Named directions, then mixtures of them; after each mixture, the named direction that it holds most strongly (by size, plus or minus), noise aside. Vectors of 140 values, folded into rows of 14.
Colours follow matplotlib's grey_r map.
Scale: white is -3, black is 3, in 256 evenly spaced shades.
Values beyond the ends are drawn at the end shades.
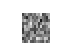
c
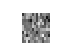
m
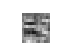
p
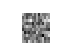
m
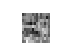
p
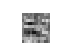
p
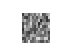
c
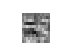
p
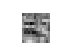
p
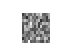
c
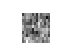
m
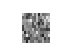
m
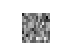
c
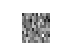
m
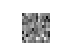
m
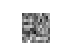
c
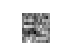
p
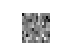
m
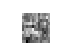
p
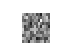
c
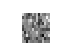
m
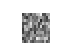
c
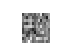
c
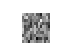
c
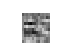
p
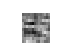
p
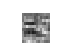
p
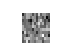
m
